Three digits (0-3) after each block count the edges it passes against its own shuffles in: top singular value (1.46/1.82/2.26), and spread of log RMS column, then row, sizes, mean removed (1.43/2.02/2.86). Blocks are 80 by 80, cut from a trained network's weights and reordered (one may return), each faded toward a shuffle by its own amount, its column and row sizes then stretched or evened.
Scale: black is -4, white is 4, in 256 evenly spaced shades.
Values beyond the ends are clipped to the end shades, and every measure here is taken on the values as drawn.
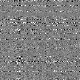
1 1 3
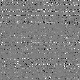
1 1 3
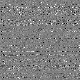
0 0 3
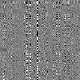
3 3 1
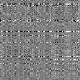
3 1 3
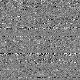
1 0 3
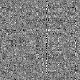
2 2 1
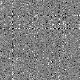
1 2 1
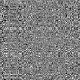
3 2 2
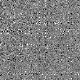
0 2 2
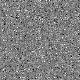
0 1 1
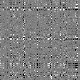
3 3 2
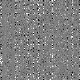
2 3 1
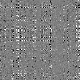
3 3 2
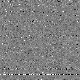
2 0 2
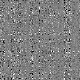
0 3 2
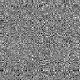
3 2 2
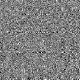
1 1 1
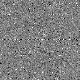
0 1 1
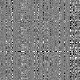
3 3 1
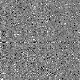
2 1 1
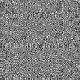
3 0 1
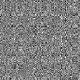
3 2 1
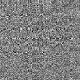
2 1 1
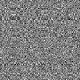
3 0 2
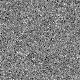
0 0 0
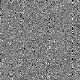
1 2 1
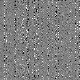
1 3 0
